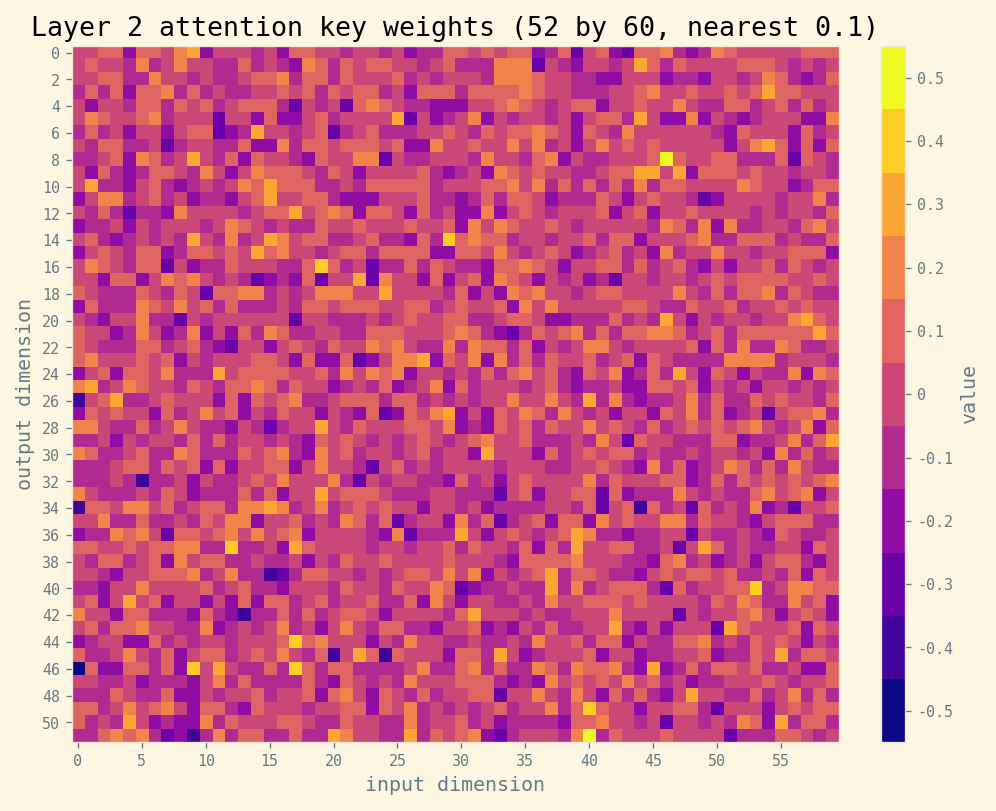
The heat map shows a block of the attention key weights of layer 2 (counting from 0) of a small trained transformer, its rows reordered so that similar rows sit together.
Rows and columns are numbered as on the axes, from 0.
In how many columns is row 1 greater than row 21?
17
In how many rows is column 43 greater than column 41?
20
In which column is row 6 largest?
14
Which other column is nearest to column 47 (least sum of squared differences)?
13
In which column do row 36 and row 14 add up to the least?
26
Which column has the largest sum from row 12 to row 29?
35
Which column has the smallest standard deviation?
38
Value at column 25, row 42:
0
